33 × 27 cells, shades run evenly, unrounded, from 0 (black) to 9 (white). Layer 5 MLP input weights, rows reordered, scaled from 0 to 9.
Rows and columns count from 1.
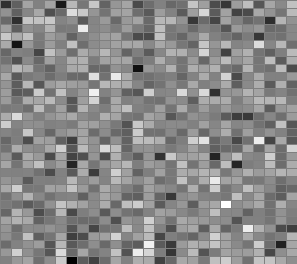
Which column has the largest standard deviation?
7
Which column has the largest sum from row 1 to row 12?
19
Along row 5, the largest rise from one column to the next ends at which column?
15
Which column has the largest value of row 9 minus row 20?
20
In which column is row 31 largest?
14
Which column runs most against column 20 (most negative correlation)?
4
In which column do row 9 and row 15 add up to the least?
13
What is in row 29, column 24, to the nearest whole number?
6
